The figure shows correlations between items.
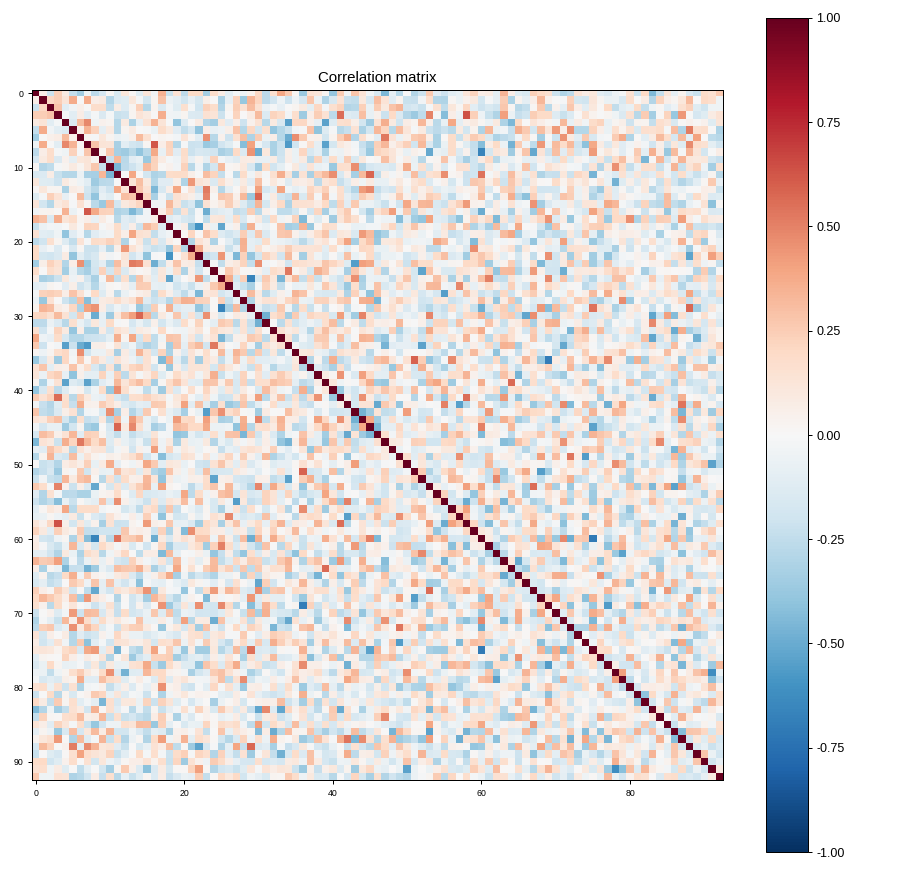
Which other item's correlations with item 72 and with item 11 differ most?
60
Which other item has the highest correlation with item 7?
16
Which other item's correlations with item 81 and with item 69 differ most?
36
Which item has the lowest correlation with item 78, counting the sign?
91
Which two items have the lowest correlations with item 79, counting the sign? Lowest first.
62, 91
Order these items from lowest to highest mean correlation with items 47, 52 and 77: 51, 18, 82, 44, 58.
44, 82, 58, 18, 51
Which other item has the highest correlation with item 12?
21
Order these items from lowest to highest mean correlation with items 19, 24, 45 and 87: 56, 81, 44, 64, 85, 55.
56, 81, 85, 55, 64, 44
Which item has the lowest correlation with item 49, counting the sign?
74
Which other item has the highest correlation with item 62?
52
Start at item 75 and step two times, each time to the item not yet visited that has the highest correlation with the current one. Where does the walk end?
88
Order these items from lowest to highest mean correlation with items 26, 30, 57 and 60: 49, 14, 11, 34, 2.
34, 2, 49, 11, 14
